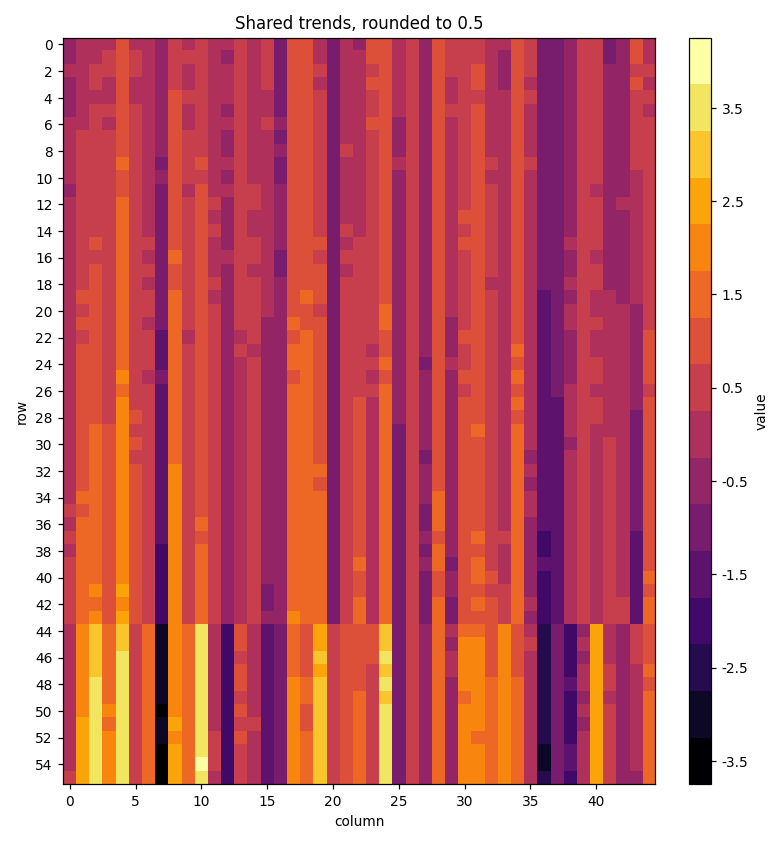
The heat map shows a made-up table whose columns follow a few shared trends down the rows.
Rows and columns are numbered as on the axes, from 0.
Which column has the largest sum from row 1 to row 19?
4
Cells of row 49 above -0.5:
33
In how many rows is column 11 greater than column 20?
44
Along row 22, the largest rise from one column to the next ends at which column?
8
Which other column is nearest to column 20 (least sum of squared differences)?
27
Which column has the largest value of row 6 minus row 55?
7
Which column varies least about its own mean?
26
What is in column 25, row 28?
-0.5
